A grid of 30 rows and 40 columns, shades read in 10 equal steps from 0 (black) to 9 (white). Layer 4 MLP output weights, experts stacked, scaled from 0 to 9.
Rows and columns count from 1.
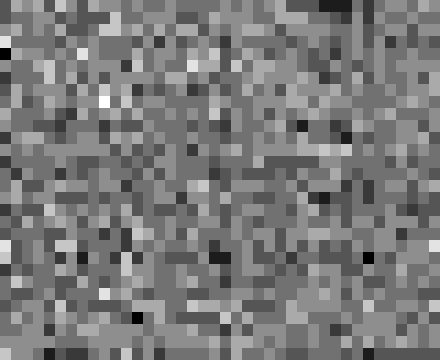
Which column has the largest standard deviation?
1
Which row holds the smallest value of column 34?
22
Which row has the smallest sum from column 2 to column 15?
11
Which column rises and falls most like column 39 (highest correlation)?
4
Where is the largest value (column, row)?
10, 9
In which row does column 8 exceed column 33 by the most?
5
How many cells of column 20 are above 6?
2
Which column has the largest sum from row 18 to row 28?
29
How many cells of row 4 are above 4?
10
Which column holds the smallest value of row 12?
32
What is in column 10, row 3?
7
